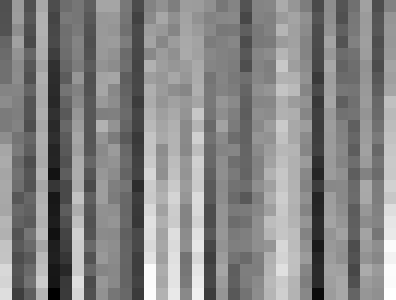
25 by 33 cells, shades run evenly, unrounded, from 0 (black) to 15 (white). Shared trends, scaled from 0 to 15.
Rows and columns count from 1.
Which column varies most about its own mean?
1
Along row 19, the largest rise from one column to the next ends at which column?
13
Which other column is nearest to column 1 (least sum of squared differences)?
7
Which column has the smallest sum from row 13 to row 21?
5
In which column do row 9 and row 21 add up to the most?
33
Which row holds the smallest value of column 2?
25
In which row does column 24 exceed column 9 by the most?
23
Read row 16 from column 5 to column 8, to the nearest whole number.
3 4 10 4
